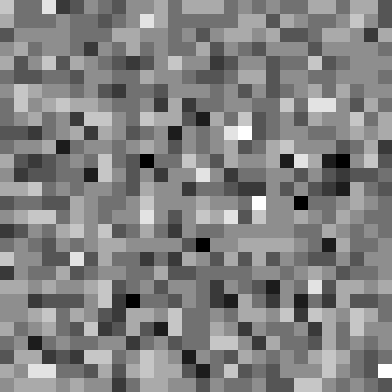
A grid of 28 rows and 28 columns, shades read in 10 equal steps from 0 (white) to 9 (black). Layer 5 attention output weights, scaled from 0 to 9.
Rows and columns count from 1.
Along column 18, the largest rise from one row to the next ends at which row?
11
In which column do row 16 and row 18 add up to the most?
24
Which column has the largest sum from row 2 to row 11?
15
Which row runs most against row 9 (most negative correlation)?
19
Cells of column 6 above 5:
7
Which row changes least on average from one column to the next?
6
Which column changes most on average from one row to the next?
3
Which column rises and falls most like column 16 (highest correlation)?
20
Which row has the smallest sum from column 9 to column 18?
16
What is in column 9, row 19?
5
